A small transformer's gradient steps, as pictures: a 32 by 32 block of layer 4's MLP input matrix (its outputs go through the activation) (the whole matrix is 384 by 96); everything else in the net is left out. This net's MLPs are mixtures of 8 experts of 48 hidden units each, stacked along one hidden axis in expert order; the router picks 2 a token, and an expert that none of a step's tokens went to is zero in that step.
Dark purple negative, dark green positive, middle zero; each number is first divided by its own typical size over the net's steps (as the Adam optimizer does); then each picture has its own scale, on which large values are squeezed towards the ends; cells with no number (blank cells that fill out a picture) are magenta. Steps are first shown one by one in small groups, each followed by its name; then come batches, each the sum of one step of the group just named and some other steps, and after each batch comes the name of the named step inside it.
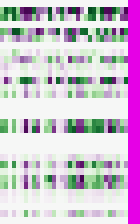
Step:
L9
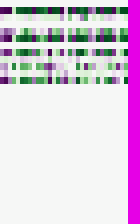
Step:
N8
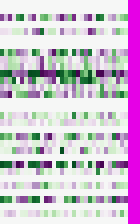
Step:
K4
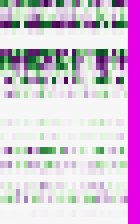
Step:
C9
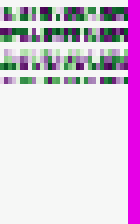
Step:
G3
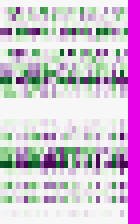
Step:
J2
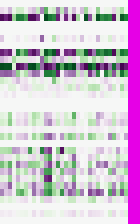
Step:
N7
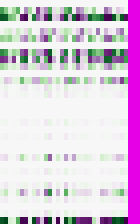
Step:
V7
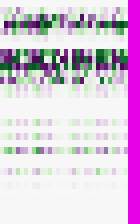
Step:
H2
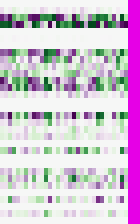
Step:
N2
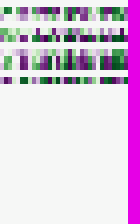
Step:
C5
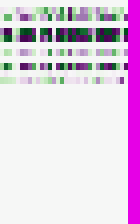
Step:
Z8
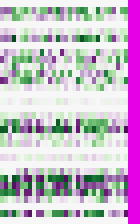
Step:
N8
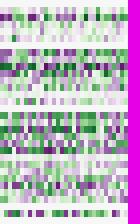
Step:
N7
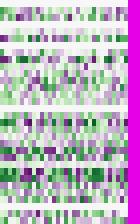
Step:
V7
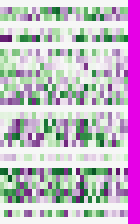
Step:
N8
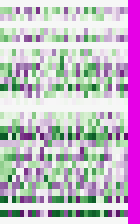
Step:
K4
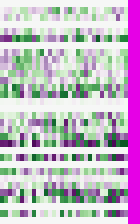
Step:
N8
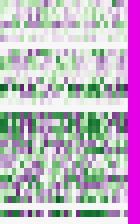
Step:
C9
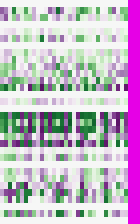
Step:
N8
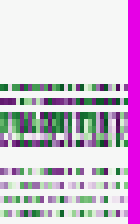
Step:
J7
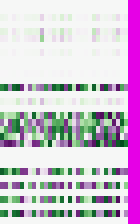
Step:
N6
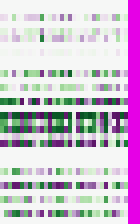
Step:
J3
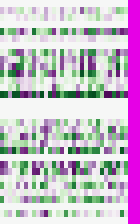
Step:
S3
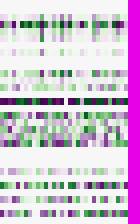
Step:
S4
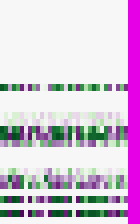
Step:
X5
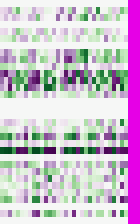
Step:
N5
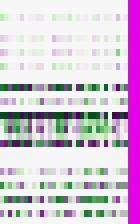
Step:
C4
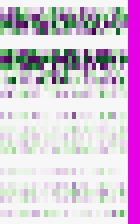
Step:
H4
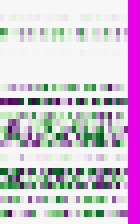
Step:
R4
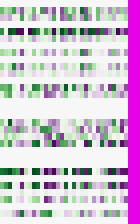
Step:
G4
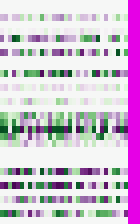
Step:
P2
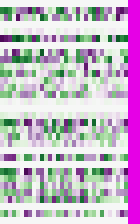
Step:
P2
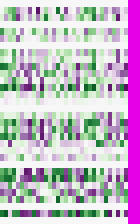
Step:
N6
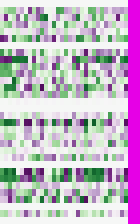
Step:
H4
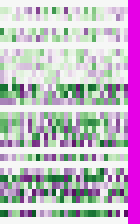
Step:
J7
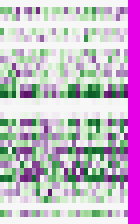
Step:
S3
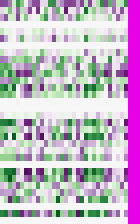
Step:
X5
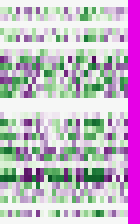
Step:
N5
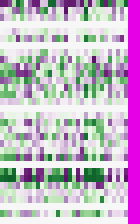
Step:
R4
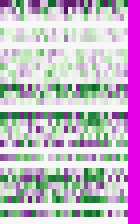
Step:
C4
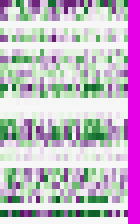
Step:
X5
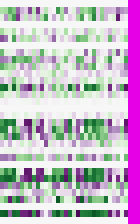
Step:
X5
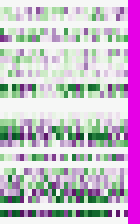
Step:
X5
